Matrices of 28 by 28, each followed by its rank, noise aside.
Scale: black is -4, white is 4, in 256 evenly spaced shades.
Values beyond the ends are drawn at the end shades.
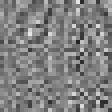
four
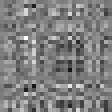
three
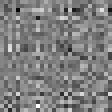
three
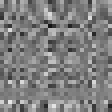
three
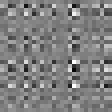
one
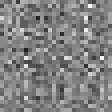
six
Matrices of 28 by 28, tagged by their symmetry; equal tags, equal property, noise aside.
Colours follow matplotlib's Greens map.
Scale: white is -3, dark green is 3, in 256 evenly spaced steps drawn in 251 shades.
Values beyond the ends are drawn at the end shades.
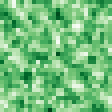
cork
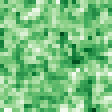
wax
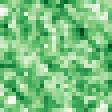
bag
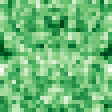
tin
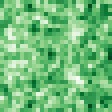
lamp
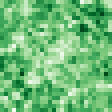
bag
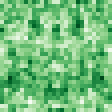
tin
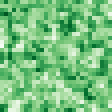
wax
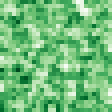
wax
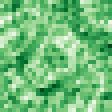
bag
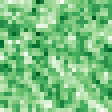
wax
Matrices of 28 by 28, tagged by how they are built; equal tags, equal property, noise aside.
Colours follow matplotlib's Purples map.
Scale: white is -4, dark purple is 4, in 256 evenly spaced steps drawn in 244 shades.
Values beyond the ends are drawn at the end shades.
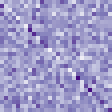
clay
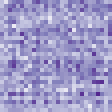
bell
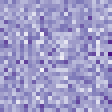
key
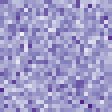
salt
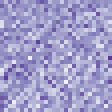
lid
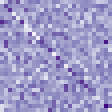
clay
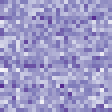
bell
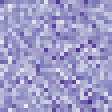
salt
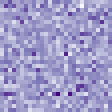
key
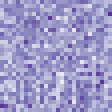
bell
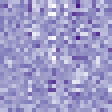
key
